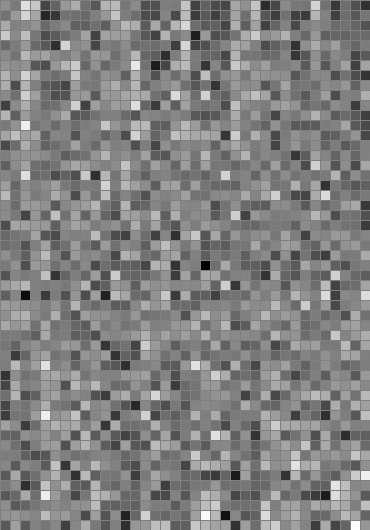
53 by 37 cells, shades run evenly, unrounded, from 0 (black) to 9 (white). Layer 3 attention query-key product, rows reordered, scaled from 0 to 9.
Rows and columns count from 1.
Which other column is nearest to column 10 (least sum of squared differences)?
35
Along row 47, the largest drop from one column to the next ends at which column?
7
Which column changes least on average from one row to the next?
4
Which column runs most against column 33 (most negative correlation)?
34
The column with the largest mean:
3
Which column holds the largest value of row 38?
22
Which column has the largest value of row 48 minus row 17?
36
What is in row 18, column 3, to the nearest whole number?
8
